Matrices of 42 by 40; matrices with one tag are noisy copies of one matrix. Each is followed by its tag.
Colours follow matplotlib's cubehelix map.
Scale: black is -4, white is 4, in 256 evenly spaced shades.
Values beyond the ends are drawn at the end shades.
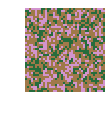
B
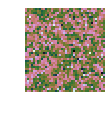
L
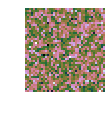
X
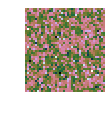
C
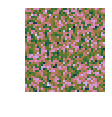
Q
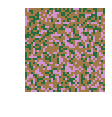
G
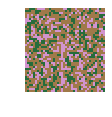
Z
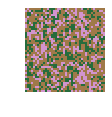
Q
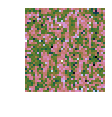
Z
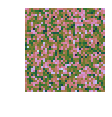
Q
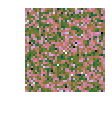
C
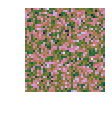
Q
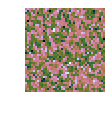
Q
